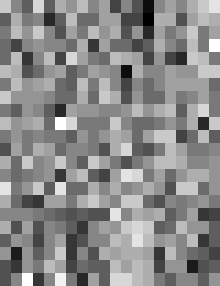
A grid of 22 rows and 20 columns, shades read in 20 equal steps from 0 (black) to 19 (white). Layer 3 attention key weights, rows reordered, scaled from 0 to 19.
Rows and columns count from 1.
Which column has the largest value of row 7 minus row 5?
17
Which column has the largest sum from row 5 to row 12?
11
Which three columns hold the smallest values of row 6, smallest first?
12, 3, 7
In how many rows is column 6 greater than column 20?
11
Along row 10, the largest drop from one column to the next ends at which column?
19
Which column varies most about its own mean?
6
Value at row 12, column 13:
7
